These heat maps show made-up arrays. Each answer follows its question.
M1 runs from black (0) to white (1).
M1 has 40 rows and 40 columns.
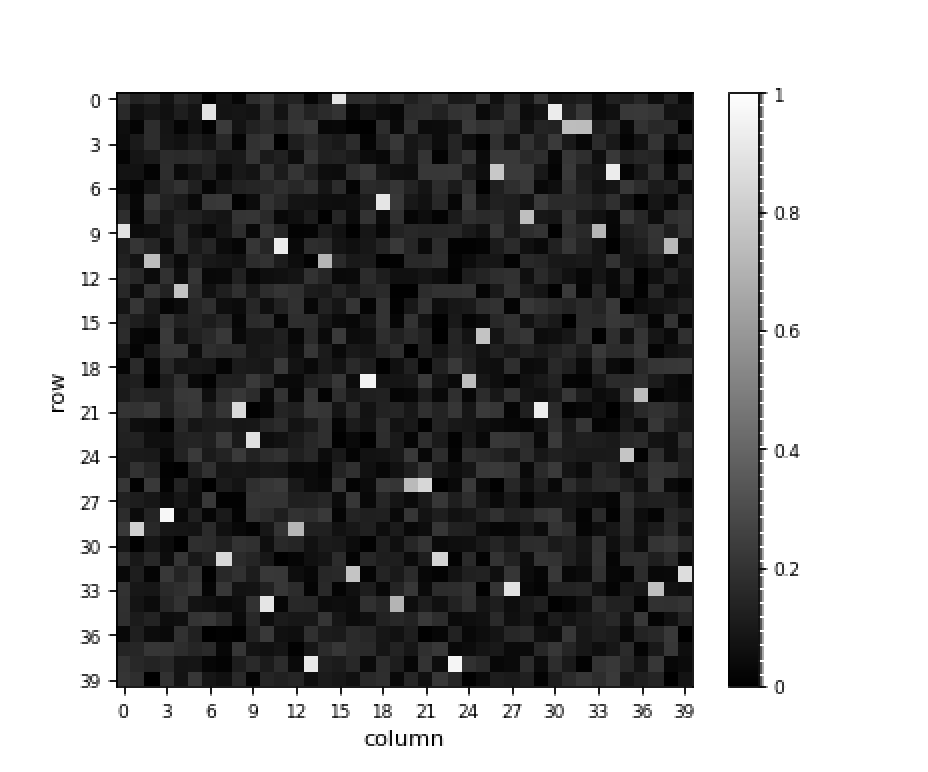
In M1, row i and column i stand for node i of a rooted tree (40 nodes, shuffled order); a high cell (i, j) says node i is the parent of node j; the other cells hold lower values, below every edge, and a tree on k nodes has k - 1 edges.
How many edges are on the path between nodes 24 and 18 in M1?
8
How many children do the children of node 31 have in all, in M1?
1
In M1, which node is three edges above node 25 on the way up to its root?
2
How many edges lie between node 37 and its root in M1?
7
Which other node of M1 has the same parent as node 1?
12
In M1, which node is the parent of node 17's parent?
34
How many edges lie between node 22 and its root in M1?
6
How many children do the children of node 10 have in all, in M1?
4
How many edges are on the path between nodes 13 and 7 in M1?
6
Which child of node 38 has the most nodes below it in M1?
23
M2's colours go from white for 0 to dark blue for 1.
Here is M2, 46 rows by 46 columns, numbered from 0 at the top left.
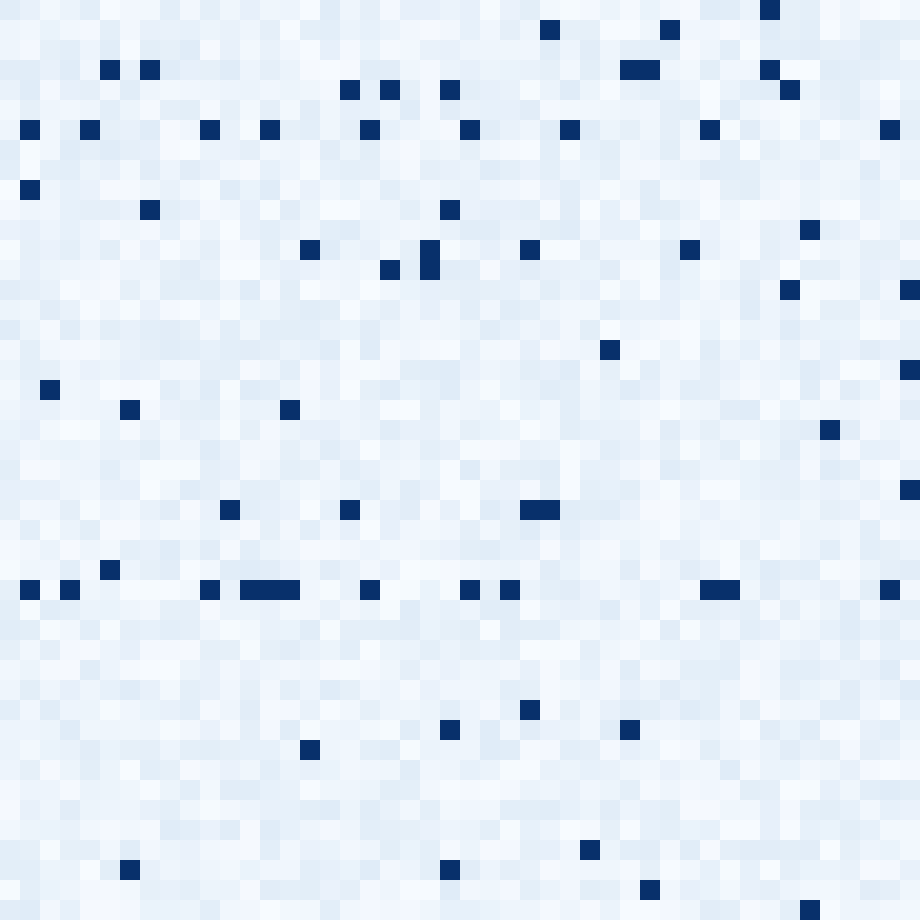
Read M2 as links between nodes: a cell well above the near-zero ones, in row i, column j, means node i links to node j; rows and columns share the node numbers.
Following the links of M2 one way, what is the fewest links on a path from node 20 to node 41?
4
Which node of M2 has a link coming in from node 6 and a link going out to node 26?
node 35
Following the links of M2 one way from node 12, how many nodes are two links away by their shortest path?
1
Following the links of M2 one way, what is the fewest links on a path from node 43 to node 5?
3
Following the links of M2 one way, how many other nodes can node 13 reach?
4
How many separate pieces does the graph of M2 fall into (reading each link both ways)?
3
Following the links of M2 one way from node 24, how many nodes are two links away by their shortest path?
1
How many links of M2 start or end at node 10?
4
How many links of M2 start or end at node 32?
2
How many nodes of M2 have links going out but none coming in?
7
